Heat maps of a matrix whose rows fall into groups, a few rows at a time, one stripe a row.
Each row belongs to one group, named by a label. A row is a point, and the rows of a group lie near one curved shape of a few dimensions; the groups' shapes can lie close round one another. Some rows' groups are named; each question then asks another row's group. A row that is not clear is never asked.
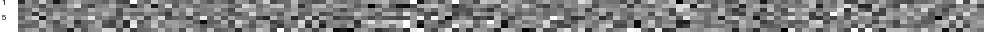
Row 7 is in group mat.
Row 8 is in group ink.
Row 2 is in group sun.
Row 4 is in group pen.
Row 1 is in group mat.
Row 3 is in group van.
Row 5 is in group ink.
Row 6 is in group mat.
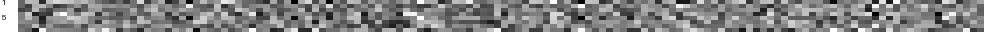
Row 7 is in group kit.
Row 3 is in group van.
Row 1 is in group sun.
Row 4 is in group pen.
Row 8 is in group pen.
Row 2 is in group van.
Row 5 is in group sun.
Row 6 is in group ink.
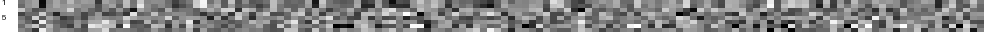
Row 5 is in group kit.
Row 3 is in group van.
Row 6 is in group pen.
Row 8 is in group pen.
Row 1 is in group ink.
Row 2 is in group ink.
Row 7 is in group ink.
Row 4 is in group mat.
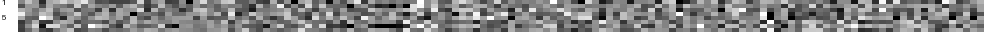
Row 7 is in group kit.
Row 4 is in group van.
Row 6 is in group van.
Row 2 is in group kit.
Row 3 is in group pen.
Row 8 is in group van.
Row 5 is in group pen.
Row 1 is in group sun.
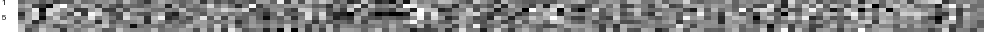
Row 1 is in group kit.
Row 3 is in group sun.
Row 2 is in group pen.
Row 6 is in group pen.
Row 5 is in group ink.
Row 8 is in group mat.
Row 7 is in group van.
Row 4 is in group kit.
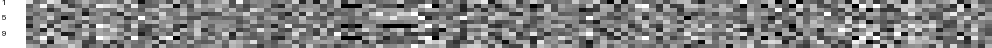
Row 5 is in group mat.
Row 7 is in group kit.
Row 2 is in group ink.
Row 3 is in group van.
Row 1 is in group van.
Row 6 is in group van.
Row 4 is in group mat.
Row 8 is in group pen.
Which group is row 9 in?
van
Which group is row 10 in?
ink
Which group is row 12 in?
pen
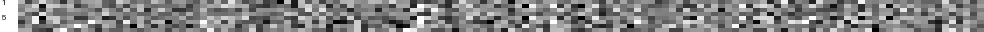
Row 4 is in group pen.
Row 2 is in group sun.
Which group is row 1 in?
mat
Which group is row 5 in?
sun
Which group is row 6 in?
ink
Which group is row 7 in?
sun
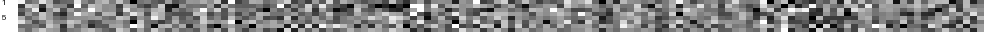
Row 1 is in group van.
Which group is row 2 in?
kit
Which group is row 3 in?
ink
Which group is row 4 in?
mat
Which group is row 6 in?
van
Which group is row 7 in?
kit
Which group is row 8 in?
mat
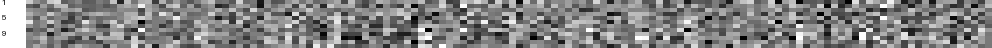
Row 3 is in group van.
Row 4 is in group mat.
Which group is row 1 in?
pen
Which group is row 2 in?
kit
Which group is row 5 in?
kit
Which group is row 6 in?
van
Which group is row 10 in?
ink
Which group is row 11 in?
kit
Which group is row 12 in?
ink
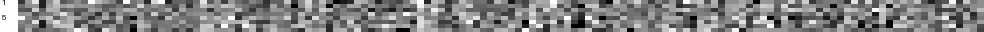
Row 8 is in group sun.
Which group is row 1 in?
ink
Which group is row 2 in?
sun
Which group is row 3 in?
kit
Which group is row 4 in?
pen
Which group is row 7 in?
van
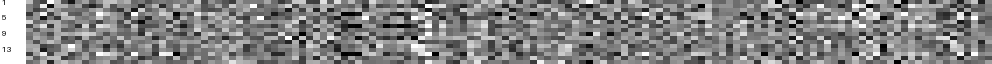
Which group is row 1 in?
pen
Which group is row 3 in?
mat
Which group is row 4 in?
ink
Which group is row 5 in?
pen
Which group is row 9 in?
sun
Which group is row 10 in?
kit
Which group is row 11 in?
mat
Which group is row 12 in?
pen
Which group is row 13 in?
pen
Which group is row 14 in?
ink
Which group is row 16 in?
sun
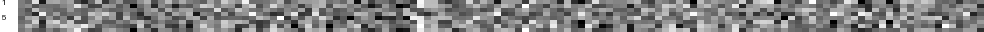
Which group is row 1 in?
sun
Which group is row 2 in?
sun
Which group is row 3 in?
van
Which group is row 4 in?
pen
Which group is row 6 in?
sun
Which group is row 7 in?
sun
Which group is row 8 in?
sun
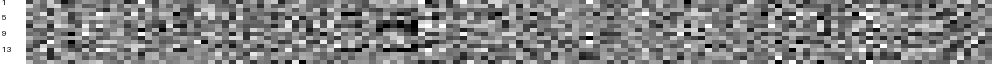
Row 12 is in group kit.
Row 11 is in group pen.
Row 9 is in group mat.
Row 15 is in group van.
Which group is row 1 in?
mat
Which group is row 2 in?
pen
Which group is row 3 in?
ink
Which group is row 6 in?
kit
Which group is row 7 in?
kit
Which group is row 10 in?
van
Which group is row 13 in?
kit
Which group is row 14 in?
van
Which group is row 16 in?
mat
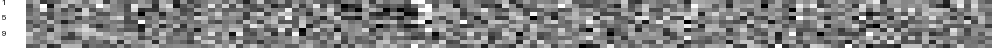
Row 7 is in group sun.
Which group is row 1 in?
pen
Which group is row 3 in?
kit
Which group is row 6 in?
mat
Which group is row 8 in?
sun
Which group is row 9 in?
mat
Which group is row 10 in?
van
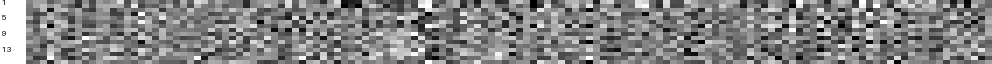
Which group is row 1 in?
ink
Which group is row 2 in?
ink
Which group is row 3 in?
sun
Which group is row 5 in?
mat
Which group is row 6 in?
kit
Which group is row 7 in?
sun
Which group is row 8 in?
mat
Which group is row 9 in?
mat
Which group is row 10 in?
mat
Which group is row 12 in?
pen
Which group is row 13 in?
mat
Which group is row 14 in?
mat
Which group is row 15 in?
pen
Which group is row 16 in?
sun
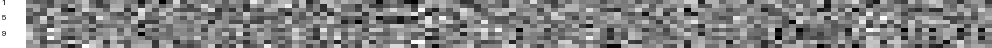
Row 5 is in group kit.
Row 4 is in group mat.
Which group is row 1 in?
sun
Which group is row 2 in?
ink
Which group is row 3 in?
mat
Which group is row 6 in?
kit
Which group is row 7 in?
van
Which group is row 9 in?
van
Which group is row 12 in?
mat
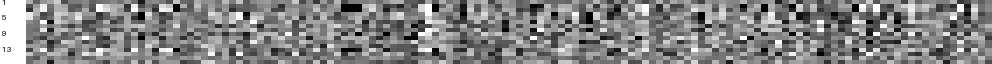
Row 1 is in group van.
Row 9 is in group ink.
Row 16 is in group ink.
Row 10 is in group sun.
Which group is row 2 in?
ink
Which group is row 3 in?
ink
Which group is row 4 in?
van
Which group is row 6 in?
sun
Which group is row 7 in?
kit
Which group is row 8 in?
sun
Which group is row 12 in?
ink
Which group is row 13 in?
ink
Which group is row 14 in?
mat
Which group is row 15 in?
van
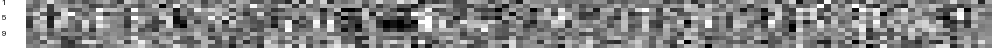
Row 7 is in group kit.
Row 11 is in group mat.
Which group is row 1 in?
mat
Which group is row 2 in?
sun
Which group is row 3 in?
ink
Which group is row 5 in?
ink
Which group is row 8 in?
kit
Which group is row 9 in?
van
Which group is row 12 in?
kit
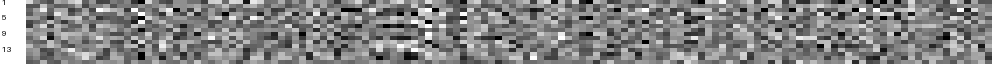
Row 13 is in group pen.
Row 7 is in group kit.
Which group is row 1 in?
van
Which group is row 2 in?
van
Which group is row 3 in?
ink
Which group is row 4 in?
kit
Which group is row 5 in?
van
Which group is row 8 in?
van
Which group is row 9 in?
sun
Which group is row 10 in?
ink
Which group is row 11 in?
mat
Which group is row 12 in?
mat
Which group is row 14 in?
sun
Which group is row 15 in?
sun
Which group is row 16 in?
van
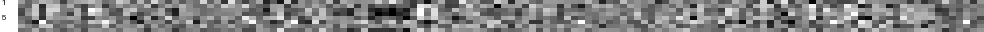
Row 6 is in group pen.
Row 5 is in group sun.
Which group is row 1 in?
mat
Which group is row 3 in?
kit
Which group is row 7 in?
pen
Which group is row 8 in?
kit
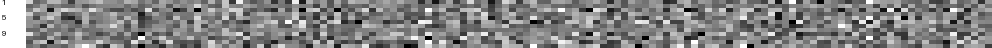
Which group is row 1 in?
mat
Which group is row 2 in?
van
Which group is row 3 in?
sun
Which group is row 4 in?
van
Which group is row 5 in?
van
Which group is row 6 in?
ink
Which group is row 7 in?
pen
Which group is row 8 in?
van
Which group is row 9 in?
van
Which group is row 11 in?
ink
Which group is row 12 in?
sun
